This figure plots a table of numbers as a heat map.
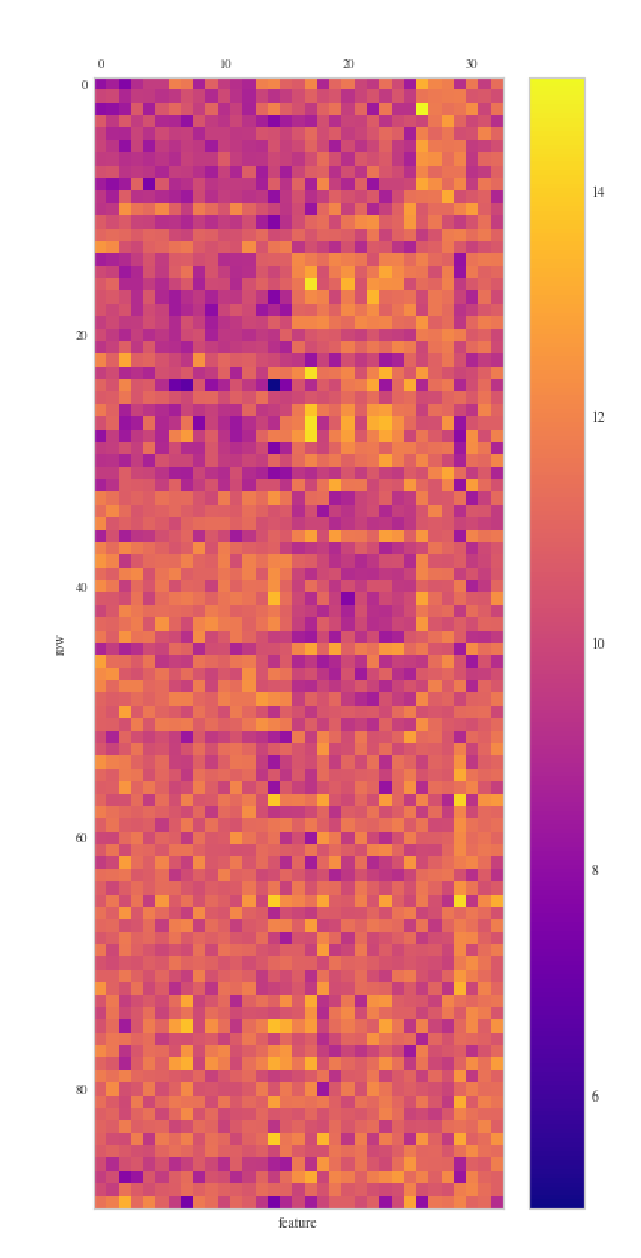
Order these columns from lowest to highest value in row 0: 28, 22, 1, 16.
1, 22, 16, 28
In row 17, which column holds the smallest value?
14
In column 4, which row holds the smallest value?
8
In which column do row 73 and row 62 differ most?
17
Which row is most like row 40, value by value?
33
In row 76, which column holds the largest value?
22
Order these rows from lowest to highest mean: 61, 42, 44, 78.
44, 42, 61, 78
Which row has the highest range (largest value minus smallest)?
24
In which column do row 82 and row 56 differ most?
23
